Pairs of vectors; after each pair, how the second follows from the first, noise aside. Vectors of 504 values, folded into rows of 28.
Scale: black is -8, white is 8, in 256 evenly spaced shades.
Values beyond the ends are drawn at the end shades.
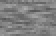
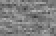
negated.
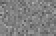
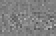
wrapped around, partly zeroed.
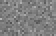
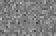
sign-scrambled.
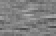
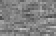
negated.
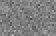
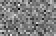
wrapped around, scaled up.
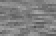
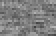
copied.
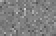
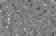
wrapped around, partly zeroed.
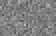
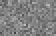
copied.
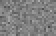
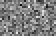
wrapped around, scaled up.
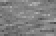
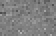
reversed, partly zeroed.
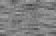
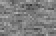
copied.
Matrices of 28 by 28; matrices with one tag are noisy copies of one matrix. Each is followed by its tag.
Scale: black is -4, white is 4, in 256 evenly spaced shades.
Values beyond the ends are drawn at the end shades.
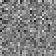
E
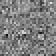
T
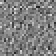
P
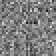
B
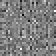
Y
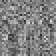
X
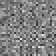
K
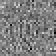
Y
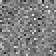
E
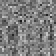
X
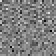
E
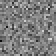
P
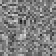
X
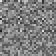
E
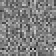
Y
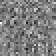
B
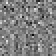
B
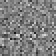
K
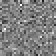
E
